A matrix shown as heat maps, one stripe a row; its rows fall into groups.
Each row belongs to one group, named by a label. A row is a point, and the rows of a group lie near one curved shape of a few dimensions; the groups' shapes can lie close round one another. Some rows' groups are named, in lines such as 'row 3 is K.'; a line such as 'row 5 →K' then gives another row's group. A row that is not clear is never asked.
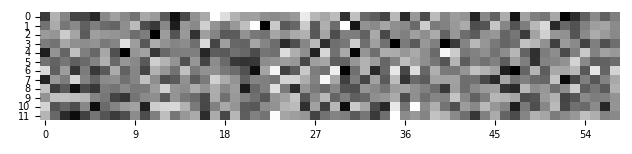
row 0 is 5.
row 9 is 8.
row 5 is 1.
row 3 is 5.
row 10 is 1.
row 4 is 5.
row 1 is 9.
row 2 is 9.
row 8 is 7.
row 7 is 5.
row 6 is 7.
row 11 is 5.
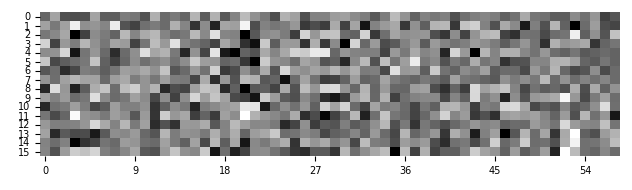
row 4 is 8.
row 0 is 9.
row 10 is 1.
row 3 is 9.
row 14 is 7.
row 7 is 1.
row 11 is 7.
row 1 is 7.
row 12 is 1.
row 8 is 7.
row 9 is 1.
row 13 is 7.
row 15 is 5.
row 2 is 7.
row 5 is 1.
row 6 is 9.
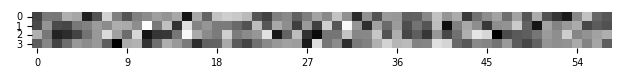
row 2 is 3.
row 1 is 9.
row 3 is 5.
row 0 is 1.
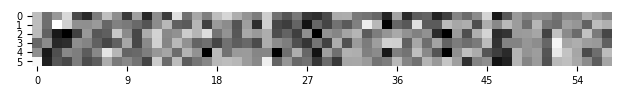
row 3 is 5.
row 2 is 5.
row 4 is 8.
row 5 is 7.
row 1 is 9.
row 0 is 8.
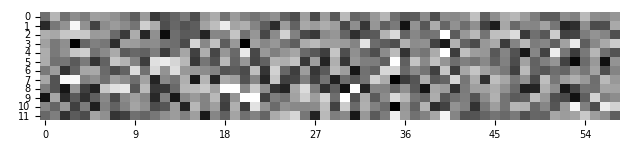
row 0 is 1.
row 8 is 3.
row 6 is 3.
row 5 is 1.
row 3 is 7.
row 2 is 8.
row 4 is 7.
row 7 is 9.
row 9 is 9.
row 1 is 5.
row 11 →5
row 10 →7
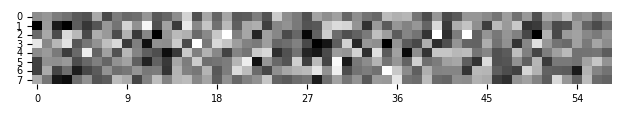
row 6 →9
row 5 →9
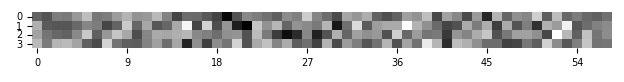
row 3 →7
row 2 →5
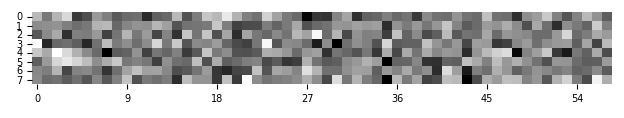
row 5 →5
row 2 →7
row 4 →8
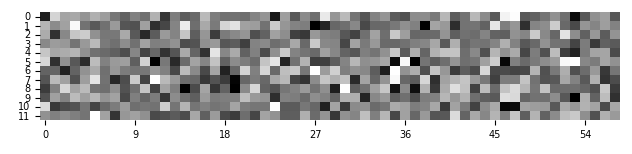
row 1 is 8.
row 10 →7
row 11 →1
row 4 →8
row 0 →7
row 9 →7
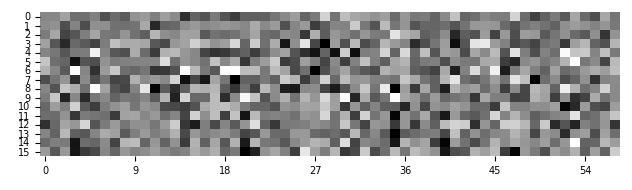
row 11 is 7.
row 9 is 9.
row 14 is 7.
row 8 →1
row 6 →8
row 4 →5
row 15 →7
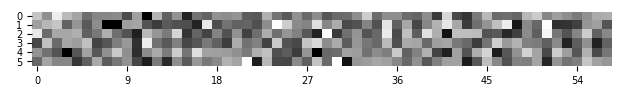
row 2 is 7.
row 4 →5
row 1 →8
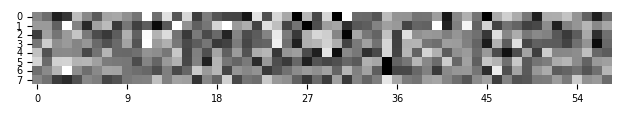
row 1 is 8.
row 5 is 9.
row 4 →7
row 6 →5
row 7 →5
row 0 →9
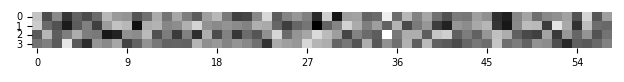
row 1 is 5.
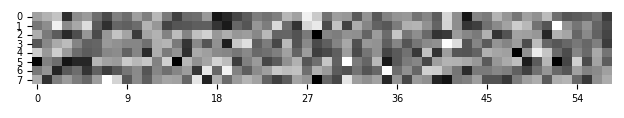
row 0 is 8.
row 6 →5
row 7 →8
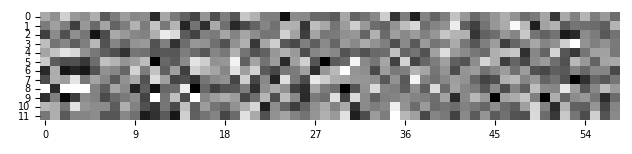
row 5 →3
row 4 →8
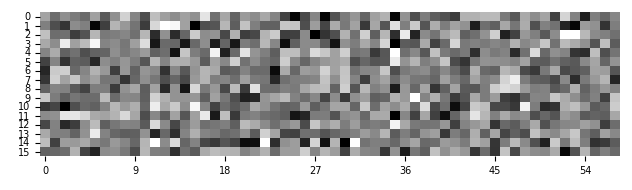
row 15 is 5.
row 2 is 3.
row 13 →1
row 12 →9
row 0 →5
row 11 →5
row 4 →9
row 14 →9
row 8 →7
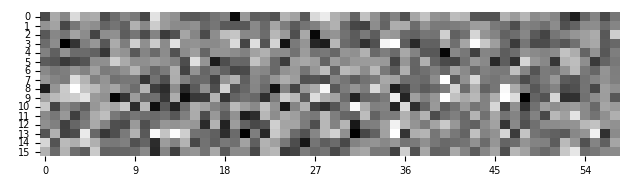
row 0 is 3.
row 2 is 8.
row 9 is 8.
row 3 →3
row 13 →3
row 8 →5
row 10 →3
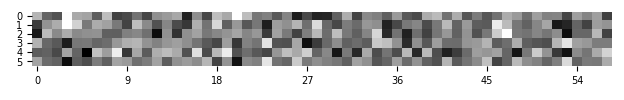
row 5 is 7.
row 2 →7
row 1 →5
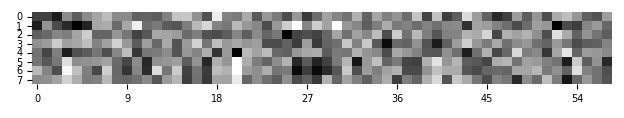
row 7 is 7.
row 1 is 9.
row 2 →5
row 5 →7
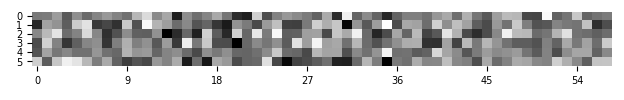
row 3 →7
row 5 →9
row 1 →3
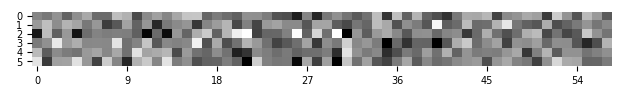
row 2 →9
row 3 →5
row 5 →9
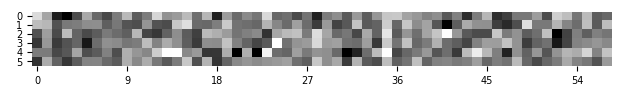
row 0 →5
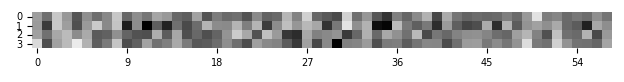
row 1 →3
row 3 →9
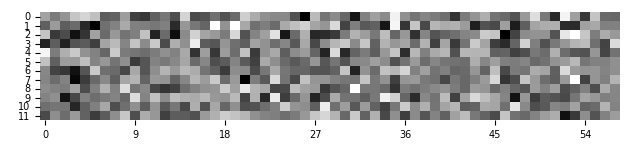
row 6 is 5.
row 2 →3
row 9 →3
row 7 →7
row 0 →9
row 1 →5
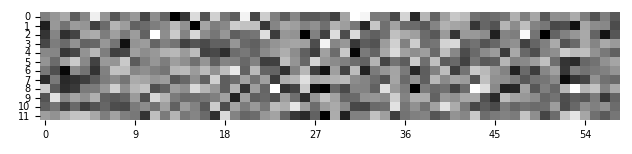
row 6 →3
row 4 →5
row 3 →5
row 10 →5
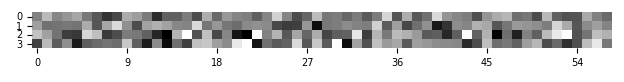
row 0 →8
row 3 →9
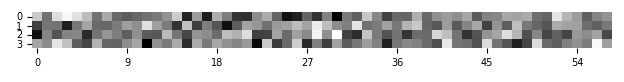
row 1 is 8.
